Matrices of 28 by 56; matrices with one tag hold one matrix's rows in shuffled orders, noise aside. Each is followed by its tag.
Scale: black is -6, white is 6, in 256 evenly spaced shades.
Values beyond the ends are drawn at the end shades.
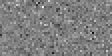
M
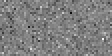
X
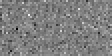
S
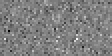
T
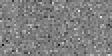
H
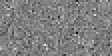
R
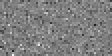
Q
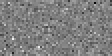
Q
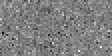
H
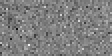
S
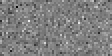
S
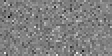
T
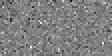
X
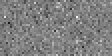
T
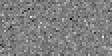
X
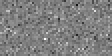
R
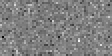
H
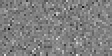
T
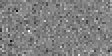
S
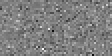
M
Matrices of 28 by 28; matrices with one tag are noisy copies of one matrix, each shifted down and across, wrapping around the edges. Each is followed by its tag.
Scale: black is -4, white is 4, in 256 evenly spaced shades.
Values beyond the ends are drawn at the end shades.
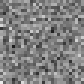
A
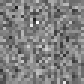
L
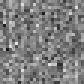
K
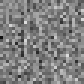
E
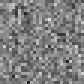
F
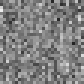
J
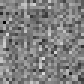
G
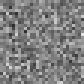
A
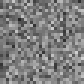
L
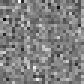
E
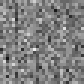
L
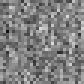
K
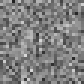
A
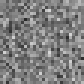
F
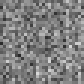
K
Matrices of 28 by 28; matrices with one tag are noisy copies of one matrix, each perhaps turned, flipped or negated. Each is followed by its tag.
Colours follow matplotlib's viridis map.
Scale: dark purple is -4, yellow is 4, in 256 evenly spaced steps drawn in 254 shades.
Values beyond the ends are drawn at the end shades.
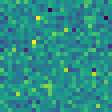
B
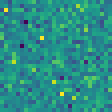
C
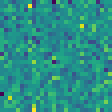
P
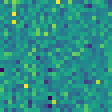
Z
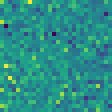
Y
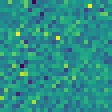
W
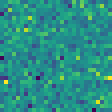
P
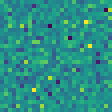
C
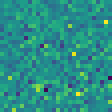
W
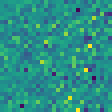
W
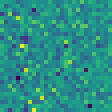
W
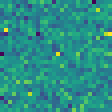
P
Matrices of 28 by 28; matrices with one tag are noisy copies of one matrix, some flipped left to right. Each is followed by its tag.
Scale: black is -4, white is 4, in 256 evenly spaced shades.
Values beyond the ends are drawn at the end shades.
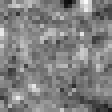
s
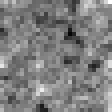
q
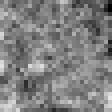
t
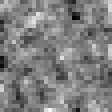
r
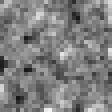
r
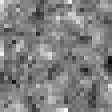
r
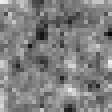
q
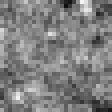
s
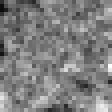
t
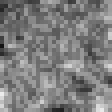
t
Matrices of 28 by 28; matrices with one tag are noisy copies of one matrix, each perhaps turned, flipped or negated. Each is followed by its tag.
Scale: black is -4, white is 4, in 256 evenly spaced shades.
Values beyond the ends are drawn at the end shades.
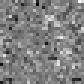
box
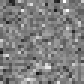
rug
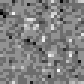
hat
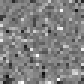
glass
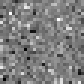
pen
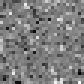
pen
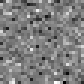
rug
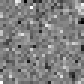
glass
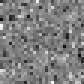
rug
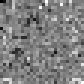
box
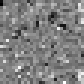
box
